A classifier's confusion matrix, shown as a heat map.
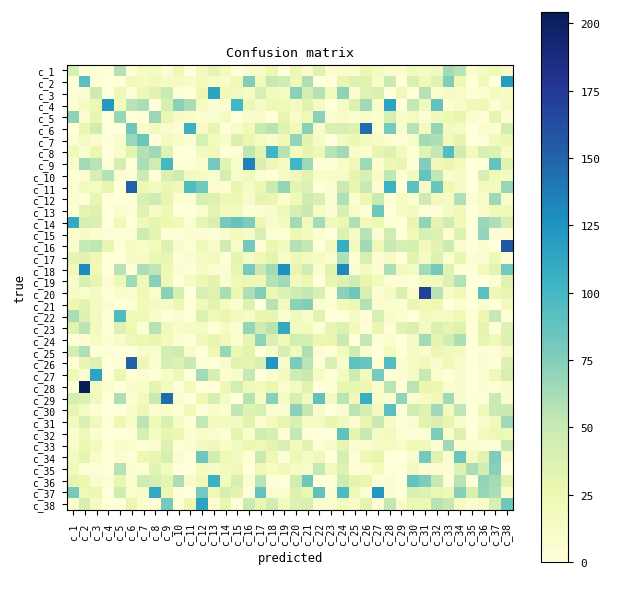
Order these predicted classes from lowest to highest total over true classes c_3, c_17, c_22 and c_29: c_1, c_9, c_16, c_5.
c_16, c_1, c_5, c_9
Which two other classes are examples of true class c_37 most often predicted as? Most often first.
c_27, c_8
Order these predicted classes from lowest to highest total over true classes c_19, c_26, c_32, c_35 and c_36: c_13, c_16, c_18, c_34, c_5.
c_16, c_5, c_13, c_34, c_18
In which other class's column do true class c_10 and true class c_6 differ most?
c_26
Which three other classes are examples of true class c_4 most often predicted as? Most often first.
c_28, c_15, c_32
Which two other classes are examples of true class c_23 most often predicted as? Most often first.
c_19, c_16
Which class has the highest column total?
c_24
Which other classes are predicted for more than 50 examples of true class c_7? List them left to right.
c_6, c_20, c_31, c_32
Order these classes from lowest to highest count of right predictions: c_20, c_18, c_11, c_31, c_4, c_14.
c_31, c_20, c_18, c_14, c_11, c_4
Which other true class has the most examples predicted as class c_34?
c_37
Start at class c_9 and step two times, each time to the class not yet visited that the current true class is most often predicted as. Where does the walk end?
c_38
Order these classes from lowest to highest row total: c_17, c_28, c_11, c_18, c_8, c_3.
c_17, c_28, c_3, c_8, c_11, c_18
